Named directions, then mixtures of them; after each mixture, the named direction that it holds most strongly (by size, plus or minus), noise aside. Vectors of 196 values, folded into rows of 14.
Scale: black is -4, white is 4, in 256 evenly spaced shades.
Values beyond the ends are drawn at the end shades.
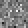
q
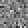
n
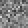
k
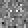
q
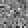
n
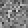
k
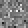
q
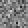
n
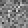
k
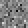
q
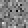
q
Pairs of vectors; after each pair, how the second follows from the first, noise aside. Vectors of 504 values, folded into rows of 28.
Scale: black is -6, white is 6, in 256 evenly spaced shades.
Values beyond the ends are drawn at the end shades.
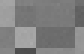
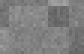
reversed, negated, shrunk.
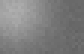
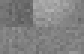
wrapped around, partly zeroed.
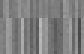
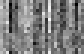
wrapped around, negated, scaled up.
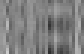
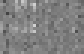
reversed, negated, partly zeroed.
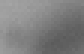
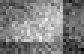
wrapped around, negated, scaled up.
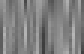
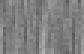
negated, shrunk.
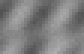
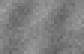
negated, shrunk.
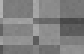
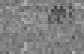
wrapped around, partly zeroed.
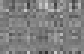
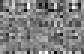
negated, scaled up.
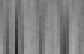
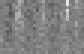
reversed, negated, partly zeroed.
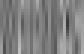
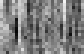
reversed, scaled up.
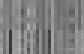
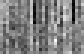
reversed, scaled up.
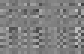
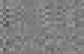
reversed, negated, shrunk.
